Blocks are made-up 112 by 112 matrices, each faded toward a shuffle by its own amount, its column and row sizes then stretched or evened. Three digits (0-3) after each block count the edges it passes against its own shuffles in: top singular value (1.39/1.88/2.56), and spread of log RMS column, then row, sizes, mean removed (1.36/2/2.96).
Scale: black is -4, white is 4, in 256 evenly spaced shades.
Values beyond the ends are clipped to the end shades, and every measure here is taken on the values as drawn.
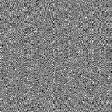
3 2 0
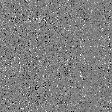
0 2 1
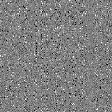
2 2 0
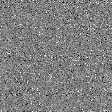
1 0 2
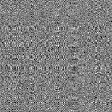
3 2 2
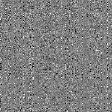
0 3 2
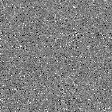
0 1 2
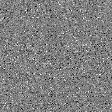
0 0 2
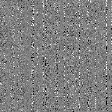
1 3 0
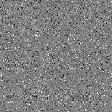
2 0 0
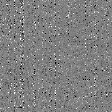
0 3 1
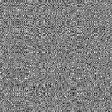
3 1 2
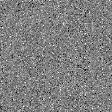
0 2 0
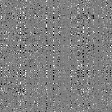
3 3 2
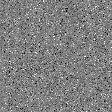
0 1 0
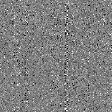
2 2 1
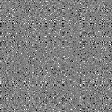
3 2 2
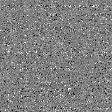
0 1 2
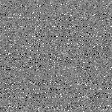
1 1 3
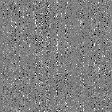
0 3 0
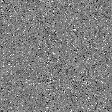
1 1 0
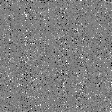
0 2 1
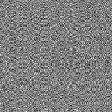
3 1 1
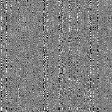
3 3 1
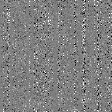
0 3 1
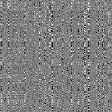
3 3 0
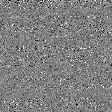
1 0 2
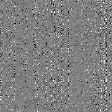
2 3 1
